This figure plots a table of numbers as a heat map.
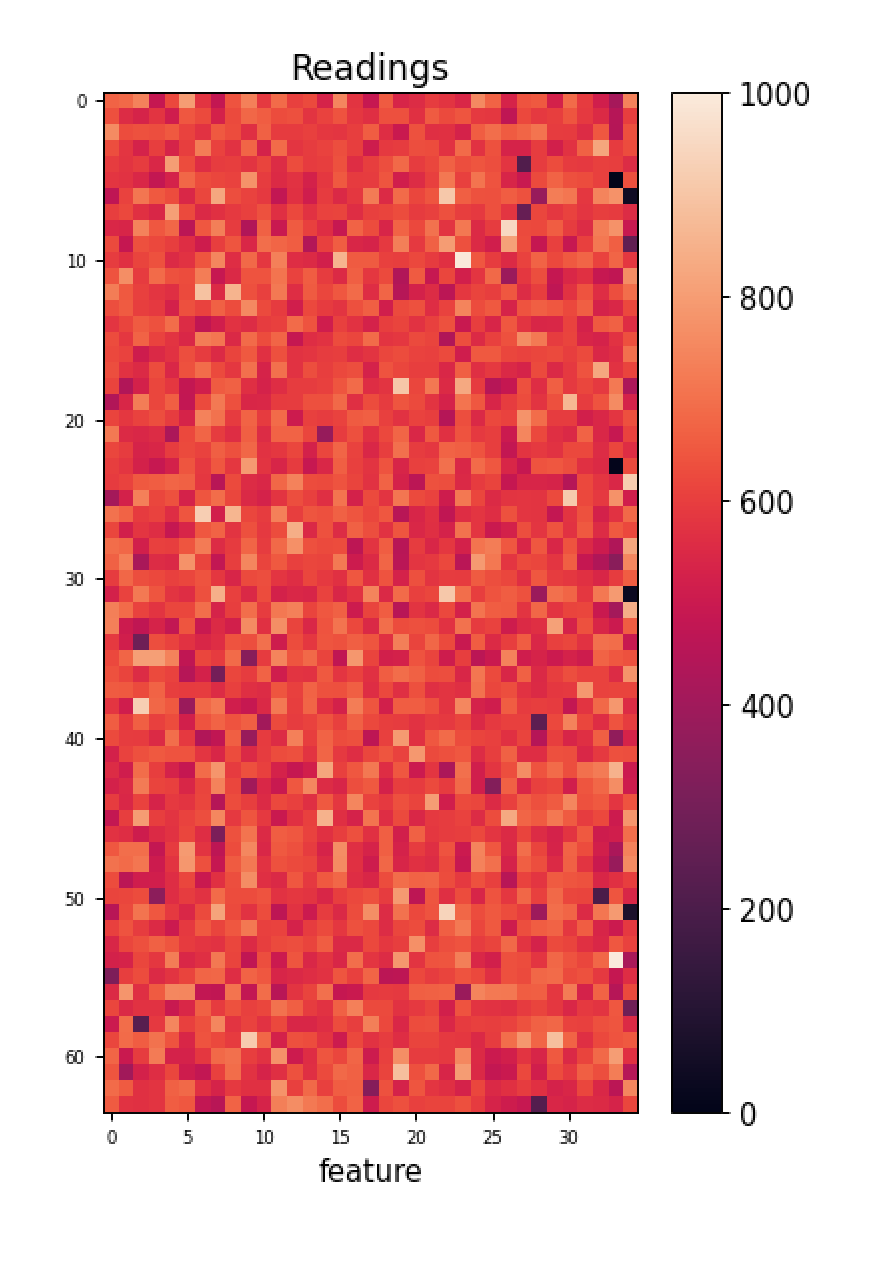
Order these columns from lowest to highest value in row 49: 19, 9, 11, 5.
11, 5, 19, 9
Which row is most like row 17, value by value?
3
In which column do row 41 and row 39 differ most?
28
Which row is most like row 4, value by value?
7
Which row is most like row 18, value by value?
61
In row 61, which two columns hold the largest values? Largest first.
19, 23
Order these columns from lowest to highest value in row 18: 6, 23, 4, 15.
6, 4, 15, 23
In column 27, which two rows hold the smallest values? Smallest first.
4, 7
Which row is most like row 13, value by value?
52
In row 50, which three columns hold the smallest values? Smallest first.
32, 3, 20
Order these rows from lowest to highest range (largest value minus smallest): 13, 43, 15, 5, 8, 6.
13, 15, 43, 8, 5, 6
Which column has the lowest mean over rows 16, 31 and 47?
34
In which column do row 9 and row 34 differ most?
2
